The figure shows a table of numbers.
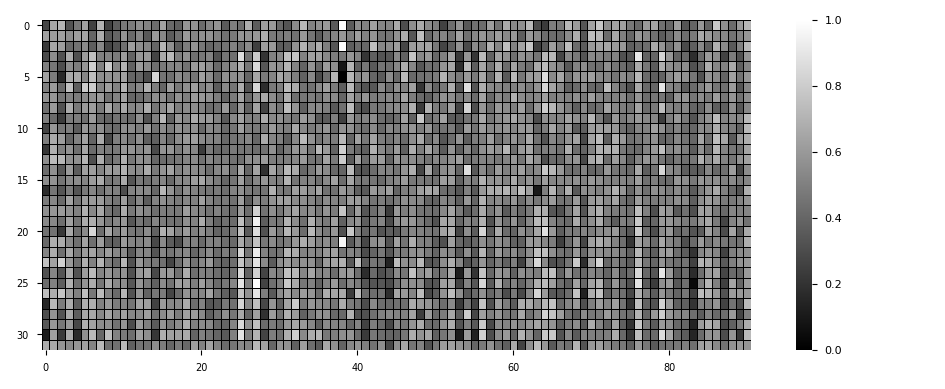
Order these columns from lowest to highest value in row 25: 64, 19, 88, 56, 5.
19, 5, 88, 64, 56
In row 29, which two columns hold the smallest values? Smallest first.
83, 75
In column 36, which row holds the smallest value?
9
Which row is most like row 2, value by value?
0
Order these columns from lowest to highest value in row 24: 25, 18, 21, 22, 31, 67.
22, 21, 67, 18, 31, 25
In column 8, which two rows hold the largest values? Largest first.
4, 30
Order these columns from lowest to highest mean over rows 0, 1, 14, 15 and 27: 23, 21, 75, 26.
75, 23, 21, 26
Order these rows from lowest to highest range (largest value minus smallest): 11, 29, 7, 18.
7, 11, 18, 29
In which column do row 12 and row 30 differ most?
25
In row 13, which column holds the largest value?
38
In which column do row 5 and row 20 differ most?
14
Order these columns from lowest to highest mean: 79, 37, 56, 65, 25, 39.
37, 39, 65, 79, 56, 25
